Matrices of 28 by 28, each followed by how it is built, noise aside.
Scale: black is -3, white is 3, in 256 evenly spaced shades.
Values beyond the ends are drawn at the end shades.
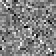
diagonal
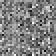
repeating rows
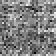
blocks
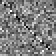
diagonal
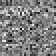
low rank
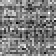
blocks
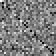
diagonal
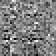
low rank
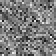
Toeplitz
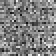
blocks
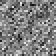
Hankel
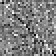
diagonal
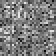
blocks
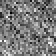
Toeplitz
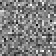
blocks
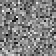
noise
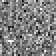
noise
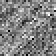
Hankel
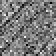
Hankel
